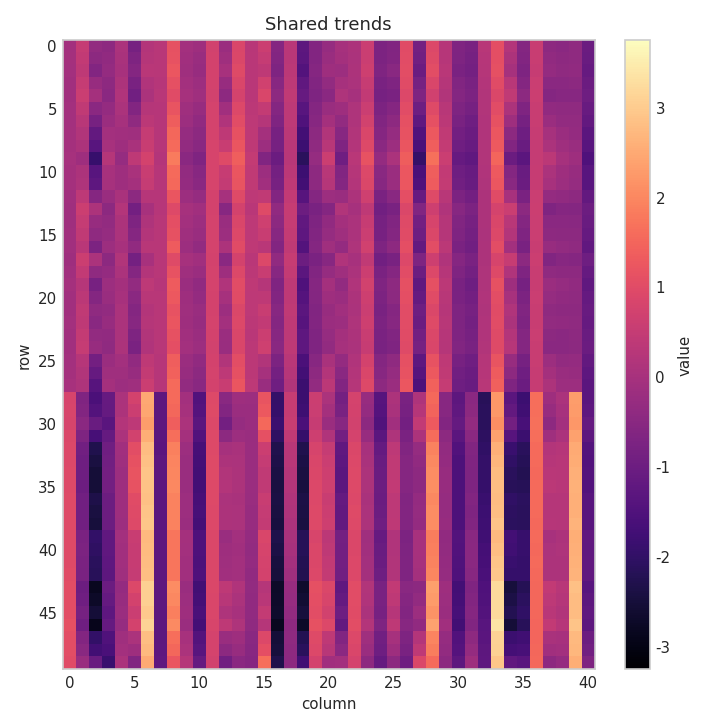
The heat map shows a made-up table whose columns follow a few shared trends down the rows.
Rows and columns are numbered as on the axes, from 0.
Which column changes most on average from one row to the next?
2
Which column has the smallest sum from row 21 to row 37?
18
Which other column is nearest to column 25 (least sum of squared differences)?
38
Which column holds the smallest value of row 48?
16
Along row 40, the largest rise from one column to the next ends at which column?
33
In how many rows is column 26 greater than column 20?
28
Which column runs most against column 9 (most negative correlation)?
12
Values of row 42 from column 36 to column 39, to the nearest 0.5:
1.5 0 0 2.5
